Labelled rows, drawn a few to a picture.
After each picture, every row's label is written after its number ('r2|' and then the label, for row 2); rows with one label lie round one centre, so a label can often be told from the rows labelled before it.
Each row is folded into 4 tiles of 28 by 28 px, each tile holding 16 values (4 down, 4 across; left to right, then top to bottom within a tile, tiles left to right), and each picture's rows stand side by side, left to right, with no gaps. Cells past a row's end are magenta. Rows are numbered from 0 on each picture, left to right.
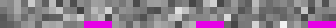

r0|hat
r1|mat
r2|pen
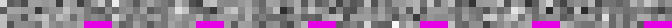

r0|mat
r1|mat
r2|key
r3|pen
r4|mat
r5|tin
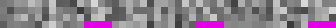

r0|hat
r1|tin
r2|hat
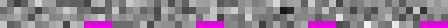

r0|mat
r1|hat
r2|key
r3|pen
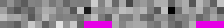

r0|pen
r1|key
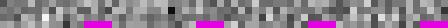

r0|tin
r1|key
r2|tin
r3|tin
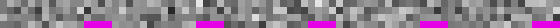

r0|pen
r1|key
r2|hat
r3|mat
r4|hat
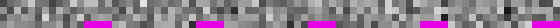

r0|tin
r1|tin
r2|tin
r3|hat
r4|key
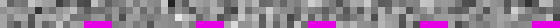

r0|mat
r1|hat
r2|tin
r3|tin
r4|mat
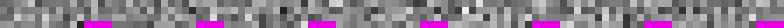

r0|tin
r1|hat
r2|key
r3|mat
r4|tin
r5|tin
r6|tin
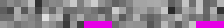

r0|tin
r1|key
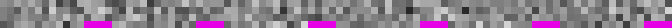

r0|hat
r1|tin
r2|key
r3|hat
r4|pen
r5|hat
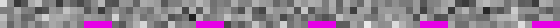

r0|mat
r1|pen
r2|pen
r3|pen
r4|mat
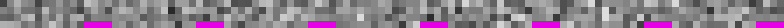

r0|tin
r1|key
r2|mat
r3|key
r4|hat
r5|tin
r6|mat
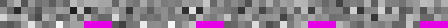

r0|pen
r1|pen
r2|pen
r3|tin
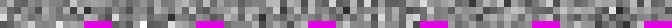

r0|pen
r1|pen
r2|key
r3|tin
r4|mat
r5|key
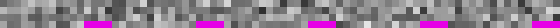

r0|key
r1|tin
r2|mat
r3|pen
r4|hat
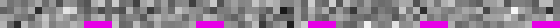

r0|mat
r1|mat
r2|key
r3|pen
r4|mat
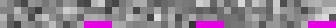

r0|mat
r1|tin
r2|hat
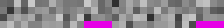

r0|tin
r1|tin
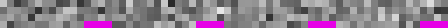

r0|mat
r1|hat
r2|hat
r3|tin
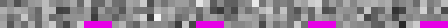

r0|key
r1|tin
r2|tin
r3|key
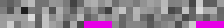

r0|tin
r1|key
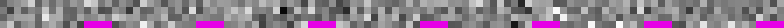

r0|tin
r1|pen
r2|key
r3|tin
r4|hat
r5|pen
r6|pen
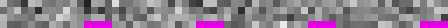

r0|mat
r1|mat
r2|pen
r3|hat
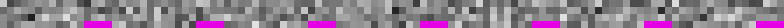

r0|mat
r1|tin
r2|pen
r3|key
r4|tin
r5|mat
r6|mat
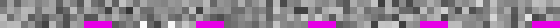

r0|key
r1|pen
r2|hat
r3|hat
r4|tin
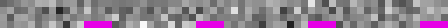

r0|key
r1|pen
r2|key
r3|hat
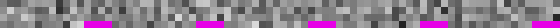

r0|key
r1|hat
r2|pen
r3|key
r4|hat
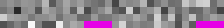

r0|pen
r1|tin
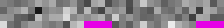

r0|mat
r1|pen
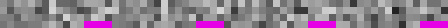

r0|hat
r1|hat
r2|hat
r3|key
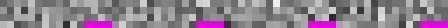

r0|tin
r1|tin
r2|hat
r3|tin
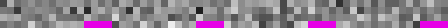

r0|pen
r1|pen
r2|key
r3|tin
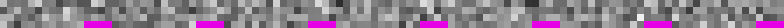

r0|mat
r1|hat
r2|hat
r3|tin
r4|mat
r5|tin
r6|pen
